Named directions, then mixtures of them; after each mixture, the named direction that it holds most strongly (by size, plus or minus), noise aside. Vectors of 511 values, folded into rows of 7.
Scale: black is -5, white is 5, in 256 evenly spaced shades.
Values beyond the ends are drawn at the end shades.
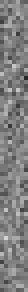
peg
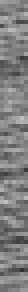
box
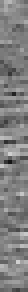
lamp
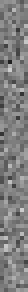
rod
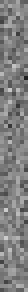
peg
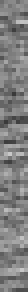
box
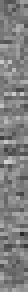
lamp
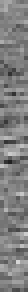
lamp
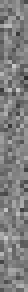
peg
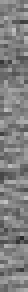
box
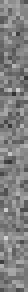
peg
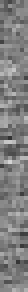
lamp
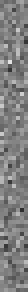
rod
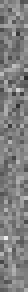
peg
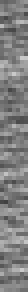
box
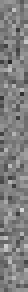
rod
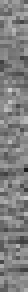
box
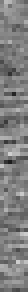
lamp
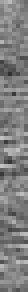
lamp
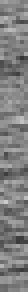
box
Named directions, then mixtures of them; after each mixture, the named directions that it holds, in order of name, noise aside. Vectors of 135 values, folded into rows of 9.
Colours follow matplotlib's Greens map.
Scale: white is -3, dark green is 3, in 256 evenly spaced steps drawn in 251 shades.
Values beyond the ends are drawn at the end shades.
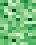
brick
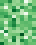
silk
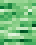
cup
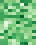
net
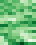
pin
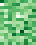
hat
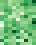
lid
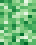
hat, pin, silk.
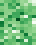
lid.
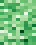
brick, cup, hat.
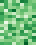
brick, hat, net.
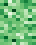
brick.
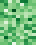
brick, hat, net.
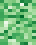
net.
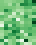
lid.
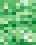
pin, silk.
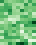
lid, net, pin.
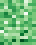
cup, silk.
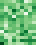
cup, pin, silk.
